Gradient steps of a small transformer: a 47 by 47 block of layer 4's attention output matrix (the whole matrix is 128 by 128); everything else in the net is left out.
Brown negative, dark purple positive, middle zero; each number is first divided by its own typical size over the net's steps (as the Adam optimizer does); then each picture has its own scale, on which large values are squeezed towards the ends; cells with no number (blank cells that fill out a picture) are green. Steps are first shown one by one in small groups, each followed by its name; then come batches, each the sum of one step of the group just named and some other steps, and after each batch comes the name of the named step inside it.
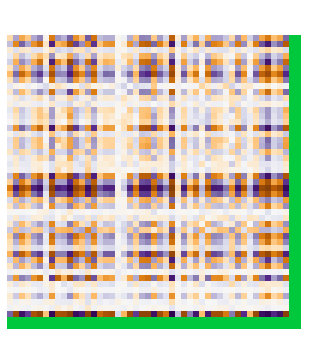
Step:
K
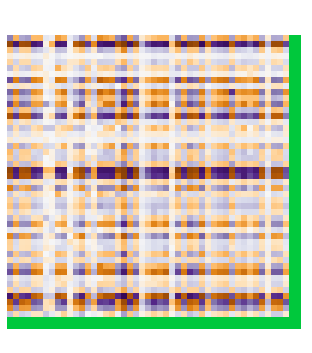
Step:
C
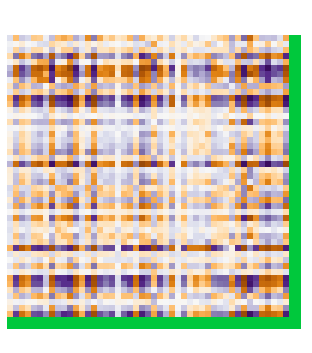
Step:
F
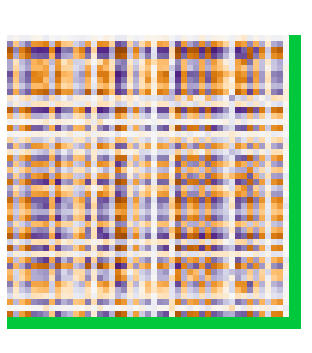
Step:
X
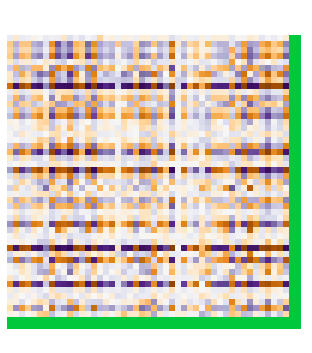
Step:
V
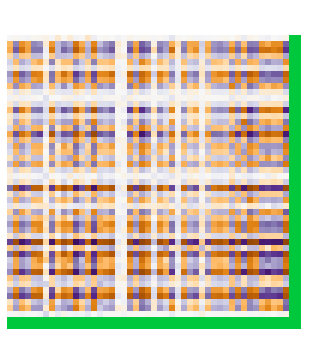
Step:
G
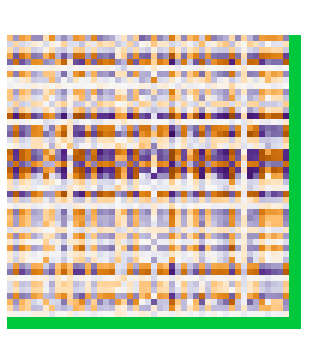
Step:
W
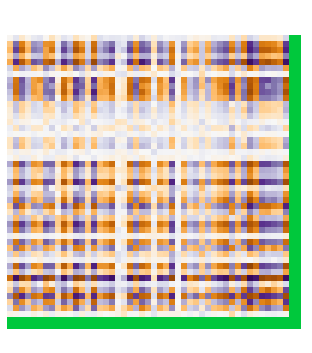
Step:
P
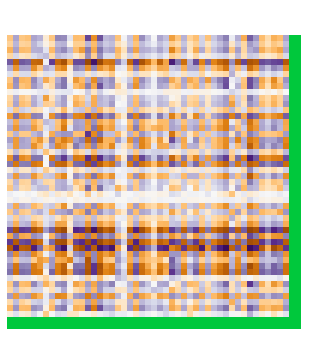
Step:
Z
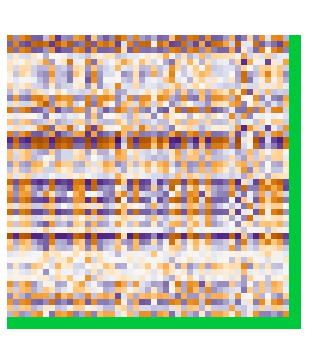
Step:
K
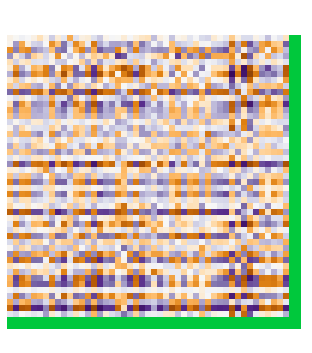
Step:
F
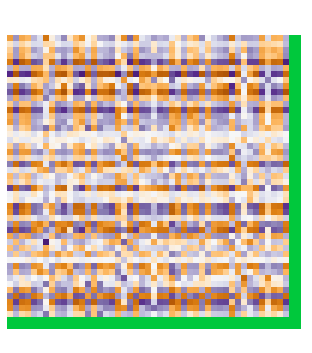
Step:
P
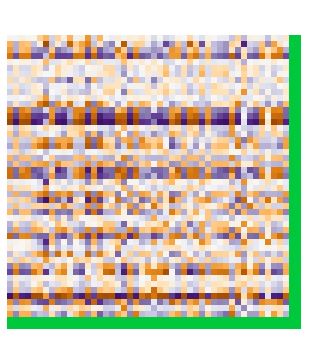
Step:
C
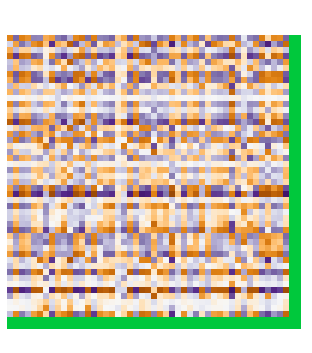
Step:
K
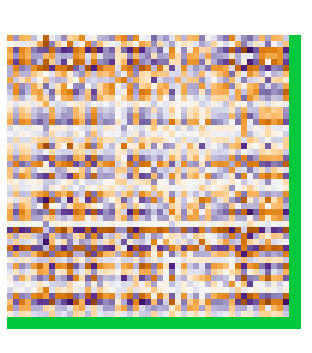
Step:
P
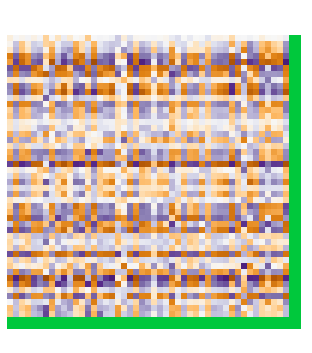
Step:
P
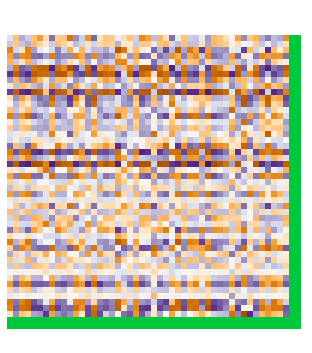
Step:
F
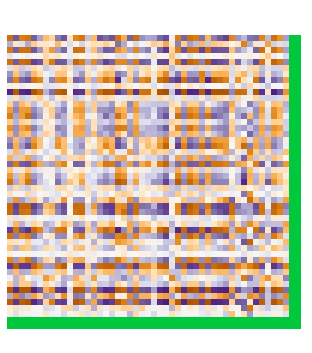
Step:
P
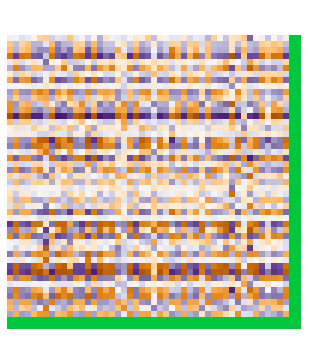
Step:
Z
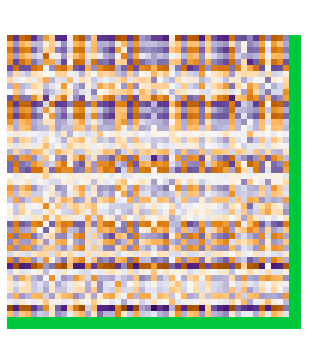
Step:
P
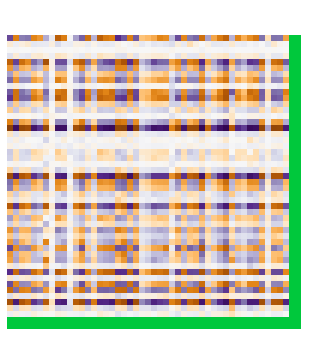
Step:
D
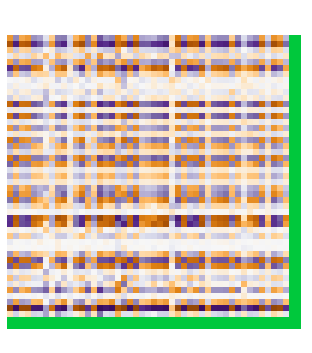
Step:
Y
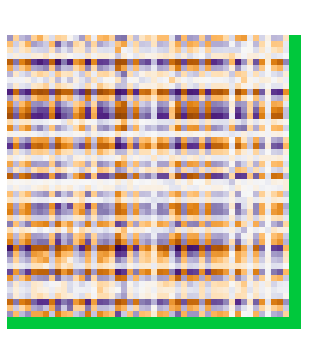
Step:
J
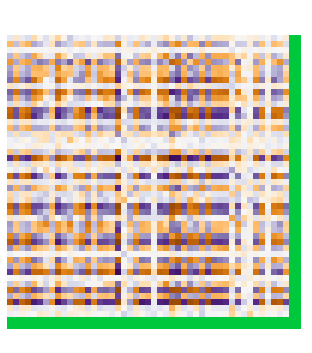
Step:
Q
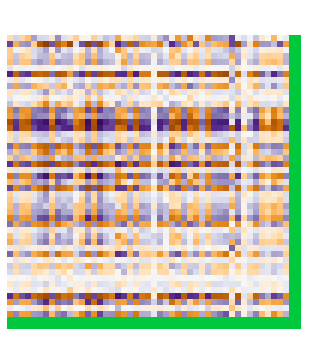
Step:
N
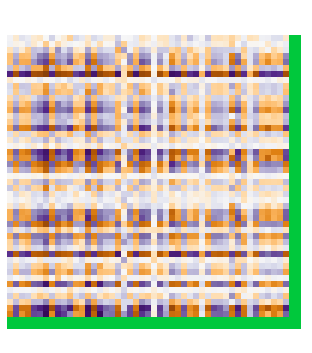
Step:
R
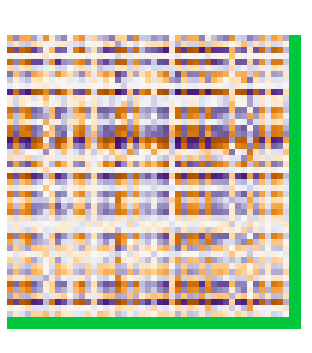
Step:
J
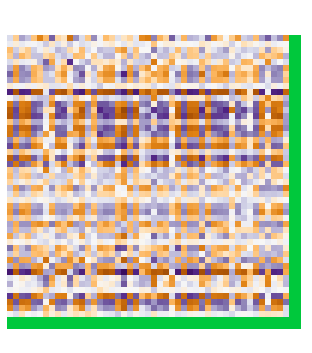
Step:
J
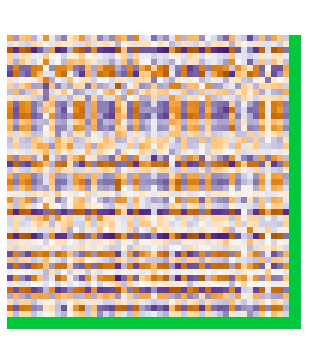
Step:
Y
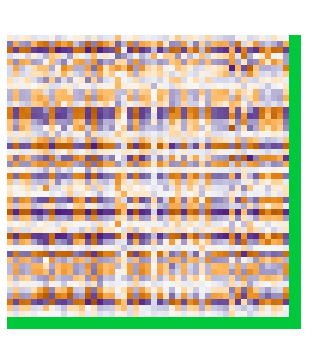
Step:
N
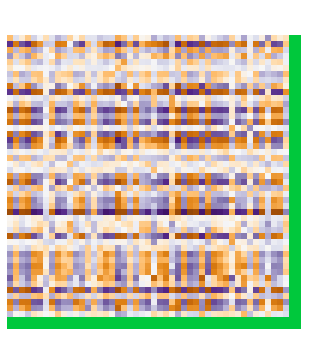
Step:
J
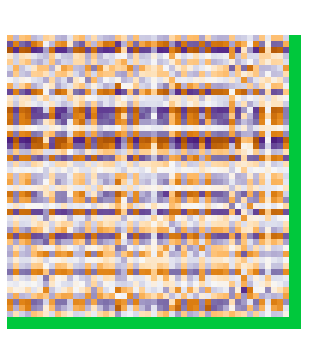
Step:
J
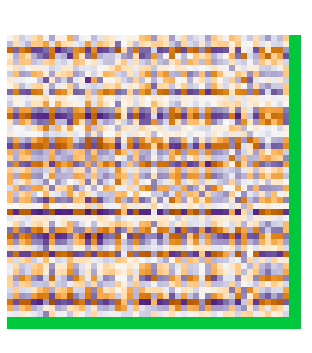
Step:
R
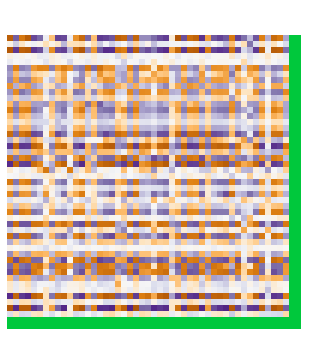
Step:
Y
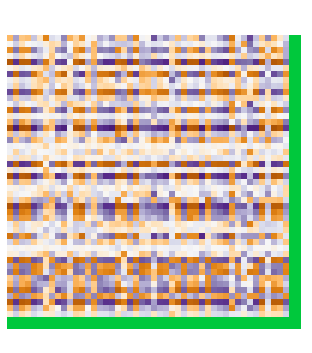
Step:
D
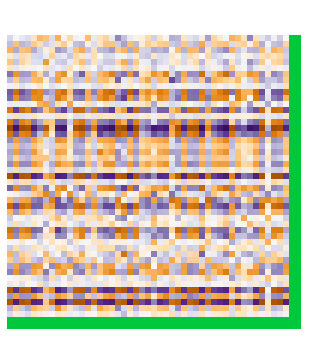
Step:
D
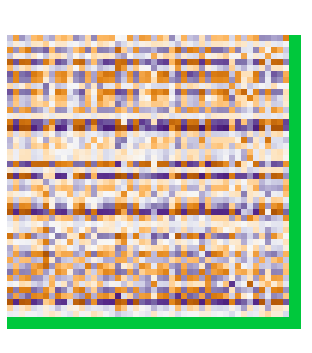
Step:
D
